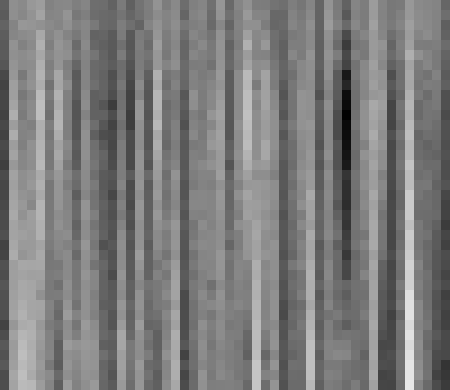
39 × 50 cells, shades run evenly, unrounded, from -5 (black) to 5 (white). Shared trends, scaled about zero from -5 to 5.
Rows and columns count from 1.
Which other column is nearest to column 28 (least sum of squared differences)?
18
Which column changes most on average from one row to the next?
39
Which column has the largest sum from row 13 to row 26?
46
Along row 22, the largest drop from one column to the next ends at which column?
47
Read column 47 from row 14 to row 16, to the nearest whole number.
-1 -1 -1
